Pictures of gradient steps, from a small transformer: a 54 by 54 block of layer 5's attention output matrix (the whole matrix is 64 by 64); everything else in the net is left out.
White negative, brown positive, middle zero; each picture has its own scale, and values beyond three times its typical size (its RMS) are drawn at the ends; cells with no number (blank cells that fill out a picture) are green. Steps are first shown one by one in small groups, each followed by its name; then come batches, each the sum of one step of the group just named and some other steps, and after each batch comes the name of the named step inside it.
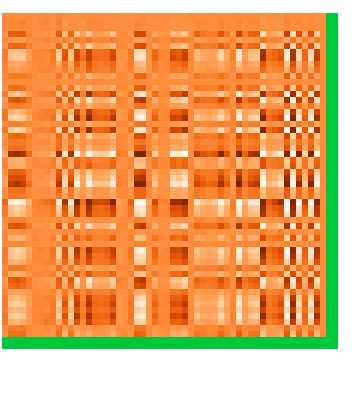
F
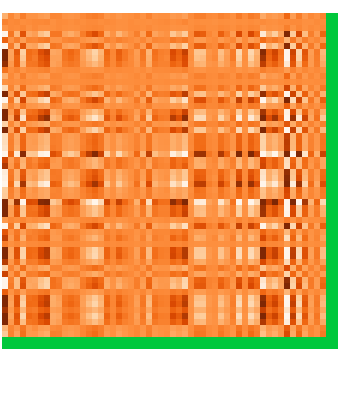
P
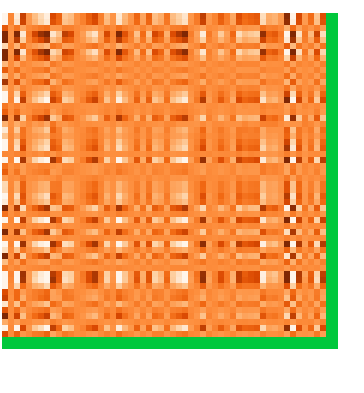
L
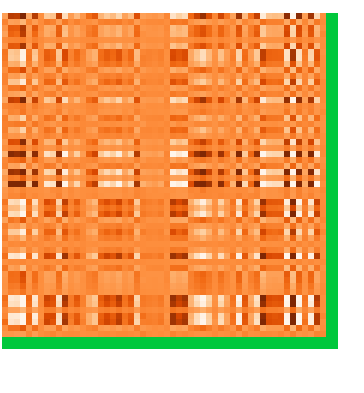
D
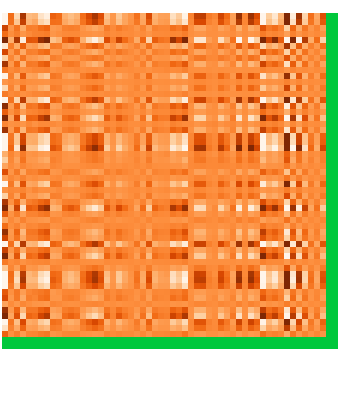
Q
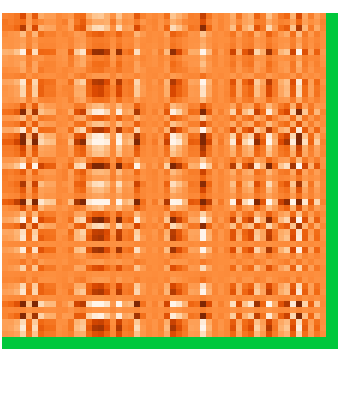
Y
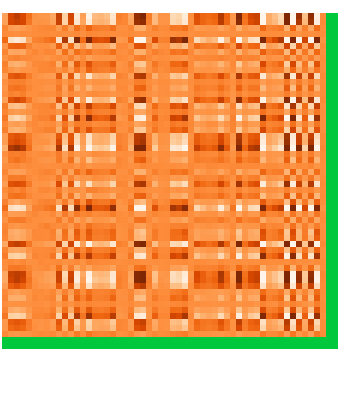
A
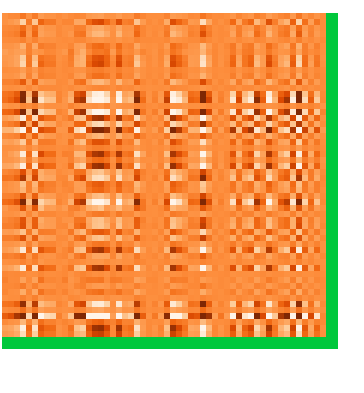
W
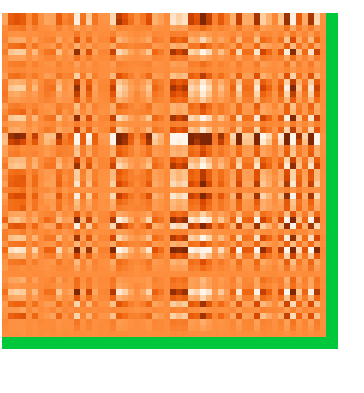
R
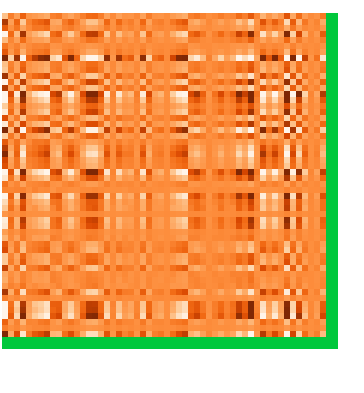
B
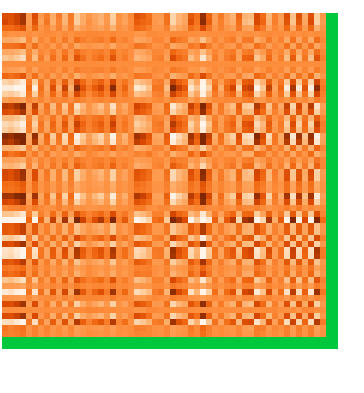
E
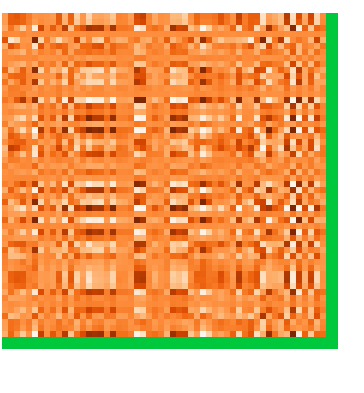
A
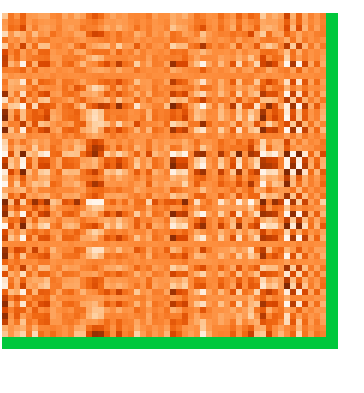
P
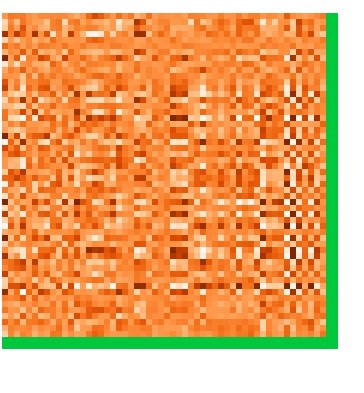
F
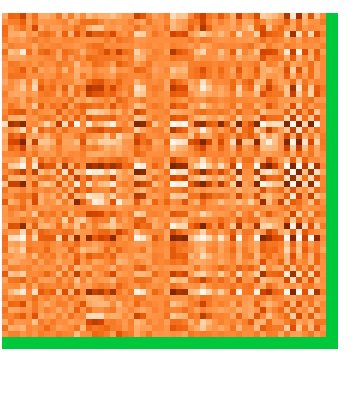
Y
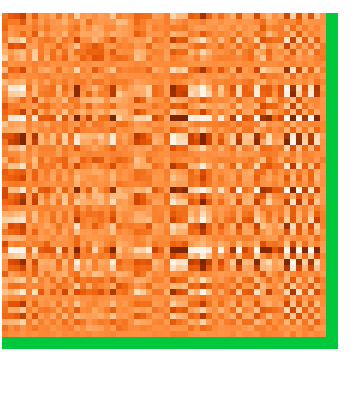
E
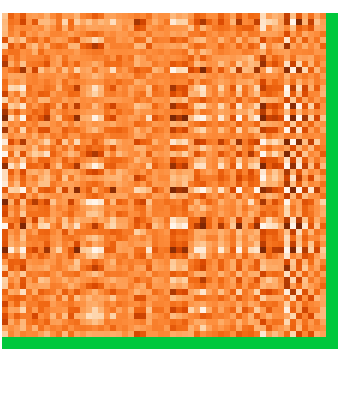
P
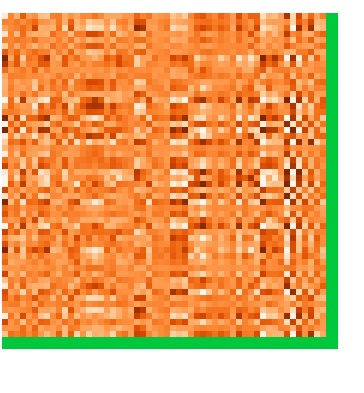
P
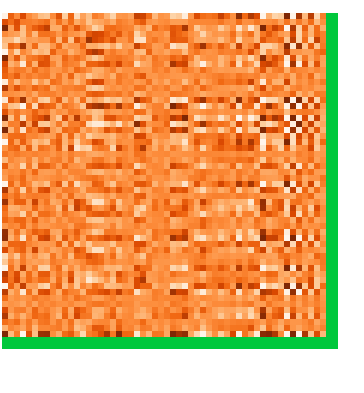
A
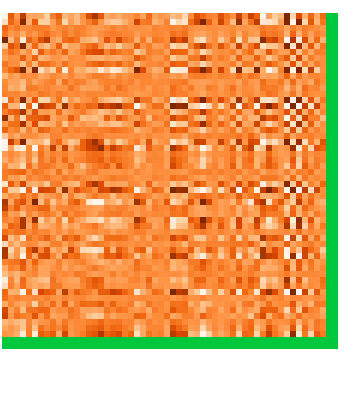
Q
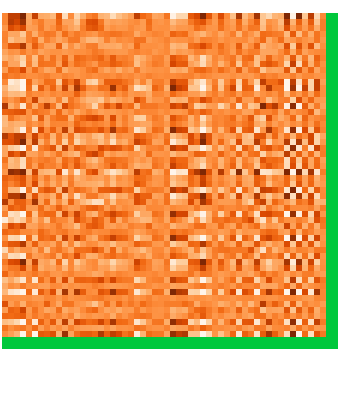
E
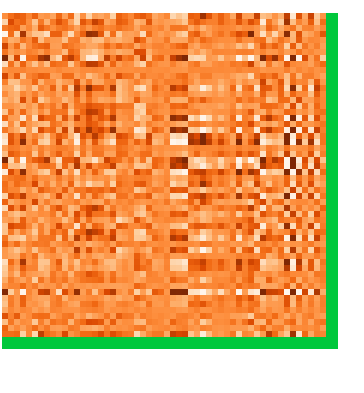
R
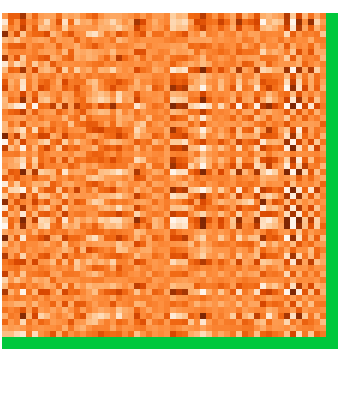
W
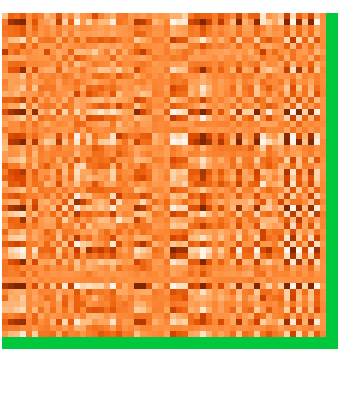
R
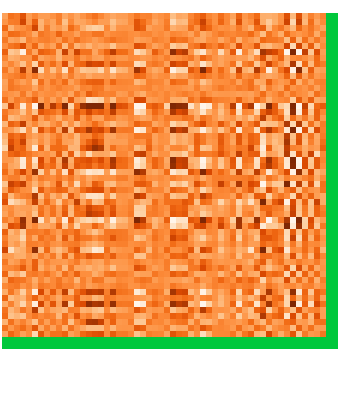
F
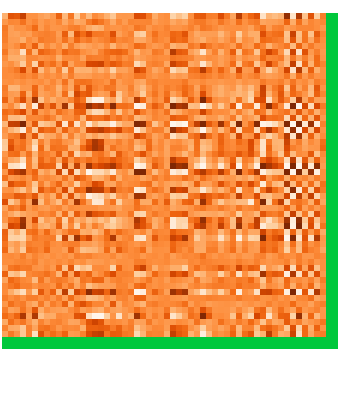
W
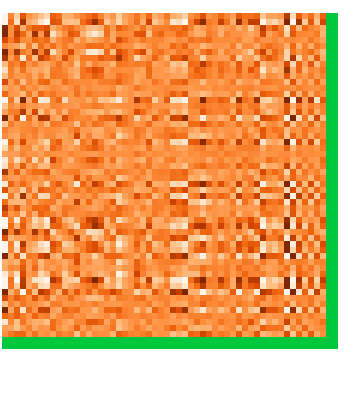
L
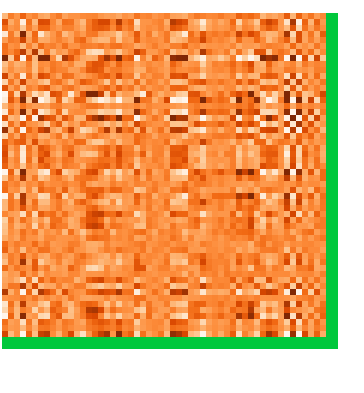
B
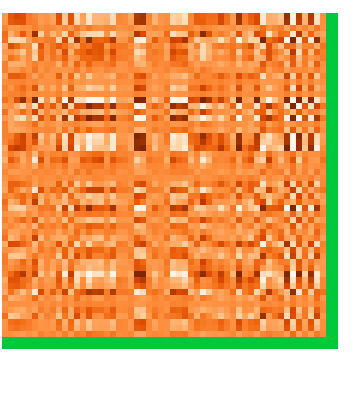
A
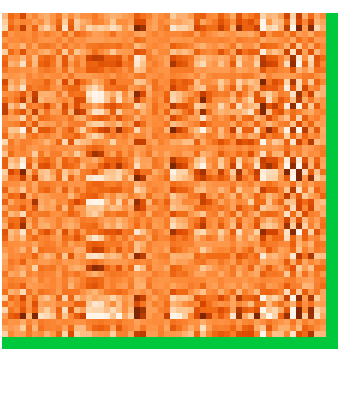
W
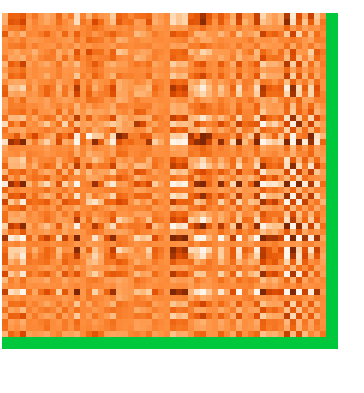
R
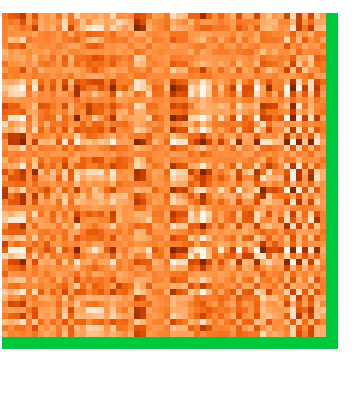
E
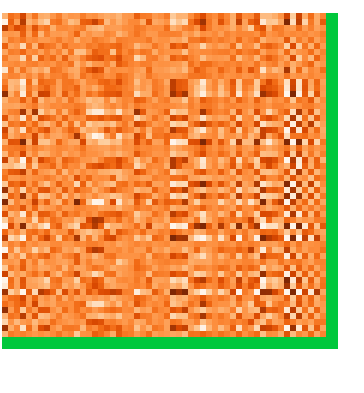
Y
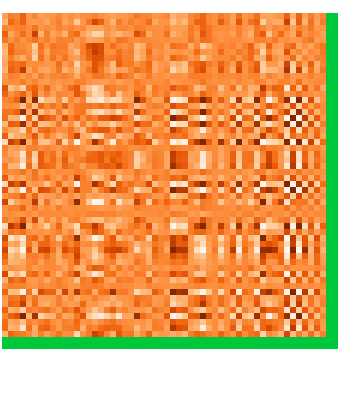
W
